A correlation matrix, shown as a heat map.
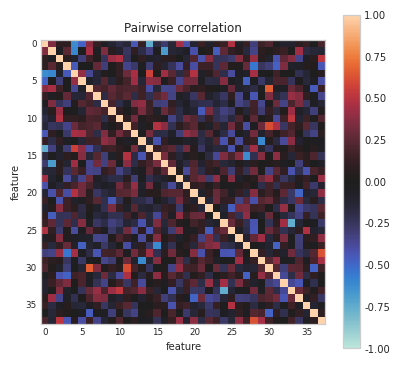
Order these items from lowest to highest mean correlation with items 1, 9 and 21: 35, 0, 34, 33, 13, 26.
35, 26, 13, 33, 0, 34
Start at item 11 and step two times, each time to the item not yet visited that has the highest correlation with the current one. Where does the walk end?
6
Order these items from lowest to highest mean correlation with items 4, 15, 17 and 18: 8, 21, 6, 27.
27, 6, 8, 21
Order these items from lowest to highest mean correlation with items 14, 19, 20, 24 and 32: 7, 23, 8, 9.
7, 8, 9, 23
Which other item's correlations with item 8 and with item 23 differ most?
1
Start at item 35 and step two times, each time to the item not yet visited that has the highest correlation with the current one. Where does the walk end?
0
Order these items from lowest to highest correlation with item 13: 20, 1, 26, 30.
26, 1, 20, 30
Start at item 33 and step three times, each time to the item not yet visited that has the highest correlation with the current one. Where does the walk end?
37
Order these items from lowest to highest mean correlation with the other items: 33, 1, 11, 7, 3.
3, 1, 7, 33, 11
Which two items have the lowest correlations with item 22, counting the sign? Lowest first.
25, 34
